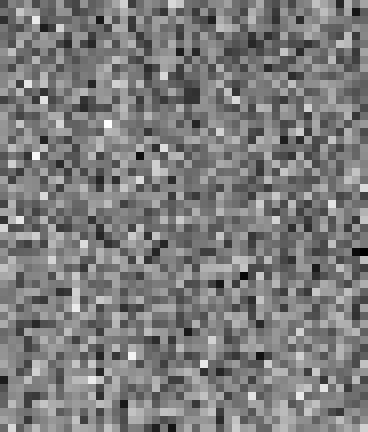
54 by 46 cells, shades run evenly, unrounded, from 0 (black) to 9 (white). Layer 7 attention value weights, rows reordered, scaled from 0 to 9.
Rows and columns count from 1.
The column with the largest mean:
14
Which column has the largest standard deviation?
13
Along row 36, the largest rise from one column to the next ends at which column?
29
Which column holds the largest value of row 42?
38
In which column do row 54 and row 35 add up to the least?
22
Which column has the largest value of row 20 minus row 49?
5
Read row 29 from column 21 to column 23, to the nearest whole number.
4 3 5
